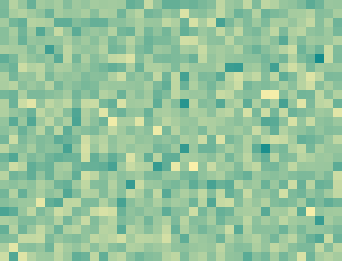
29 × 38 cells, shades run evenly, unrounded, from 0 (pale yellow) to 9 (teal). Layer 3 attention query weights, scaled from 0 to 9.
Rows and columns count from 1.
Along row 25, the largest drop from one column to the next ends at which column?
37
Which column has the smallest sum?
33
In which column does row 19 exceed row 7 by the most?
13
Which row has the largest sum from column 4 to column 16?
19
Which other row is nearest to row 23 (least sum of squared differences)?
26
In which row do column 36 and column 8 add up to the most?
25
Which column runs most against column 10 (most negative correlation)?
20
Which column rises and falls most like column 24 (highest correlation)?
22
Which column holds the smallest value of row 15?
18
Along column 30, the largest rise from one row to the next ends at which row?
17
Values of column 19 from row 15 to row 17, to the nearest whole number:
5 4 5
